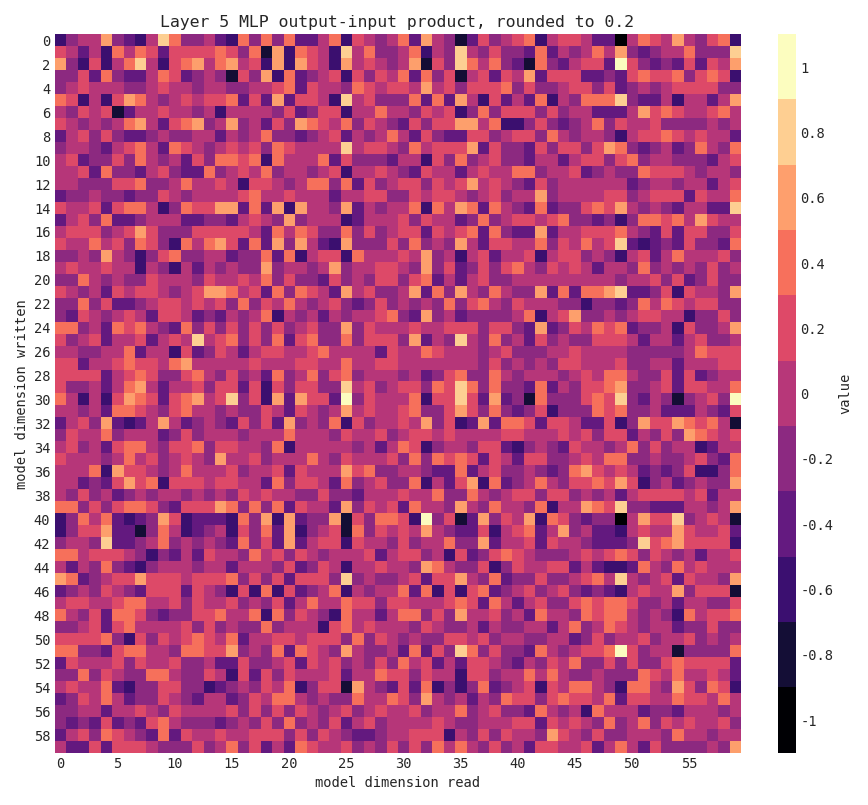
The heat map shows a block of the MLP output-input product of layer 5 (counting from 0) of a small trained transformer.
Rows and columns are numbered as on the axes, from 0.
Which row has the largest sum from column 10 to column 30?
30
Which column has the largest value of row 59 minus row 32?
59
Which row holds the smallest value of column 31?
40
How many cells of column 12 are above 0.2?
8
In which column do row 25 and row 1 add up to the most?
35
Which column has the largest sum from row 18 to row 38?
25
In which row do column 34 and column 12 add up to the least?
43
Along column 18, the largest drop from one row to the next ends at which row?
1
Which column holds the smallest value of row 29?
18
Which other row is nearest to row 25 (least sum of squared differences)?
56
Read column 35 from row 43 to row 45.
0.2 -0.2 0.6
